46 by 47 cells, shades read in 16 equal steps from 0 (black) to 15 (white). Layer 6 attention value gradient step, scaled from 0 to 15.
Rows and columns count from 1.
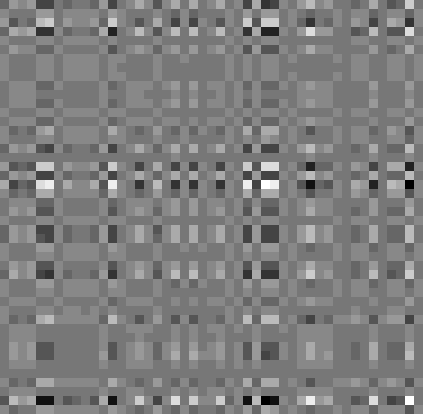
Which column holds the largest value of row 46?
30
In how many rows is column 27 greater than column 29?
8
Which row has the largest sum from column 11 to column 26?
45
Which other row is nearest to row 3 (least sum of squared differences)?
19
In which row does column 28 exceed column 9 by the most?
21
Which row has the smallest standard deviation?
42
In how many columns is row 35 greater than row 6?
15
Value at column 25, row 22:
6
